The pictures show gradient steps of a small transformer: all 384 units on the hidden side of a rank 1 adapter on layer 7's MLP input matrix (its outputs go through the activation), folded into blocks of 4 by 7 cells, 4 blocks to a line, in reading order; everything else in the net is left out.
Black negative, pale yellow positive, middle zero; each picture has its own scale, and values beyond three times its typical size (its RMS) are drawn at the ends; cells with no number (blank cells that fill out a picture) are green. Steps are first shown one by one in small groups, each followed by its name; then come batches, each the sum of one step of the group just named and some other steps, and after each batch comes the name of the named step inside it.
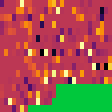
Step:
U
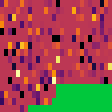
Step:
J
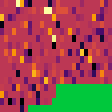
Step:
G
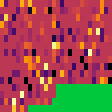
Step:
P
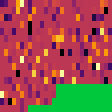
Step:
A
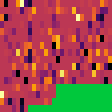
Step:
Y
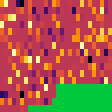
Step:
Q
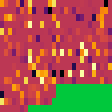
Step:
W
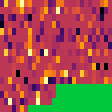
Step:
U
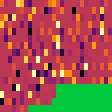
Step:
A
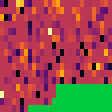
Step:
Y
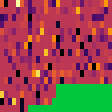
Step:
G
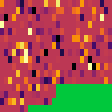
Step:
Q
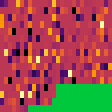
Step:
W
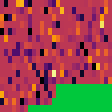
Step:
G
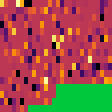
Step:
G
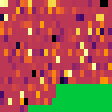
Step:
W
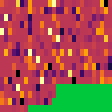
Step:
W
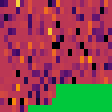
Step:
G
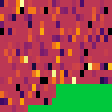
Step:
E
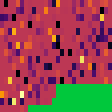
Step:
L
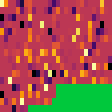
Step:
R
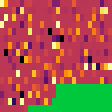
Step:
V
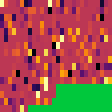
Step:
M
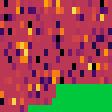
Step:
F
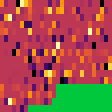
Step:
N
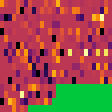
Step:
F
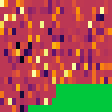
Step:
V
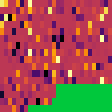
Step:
V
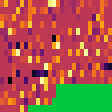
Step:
M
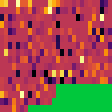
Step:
L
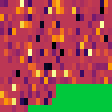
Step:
L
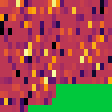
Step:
M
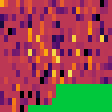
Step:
E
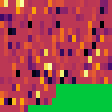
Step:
R
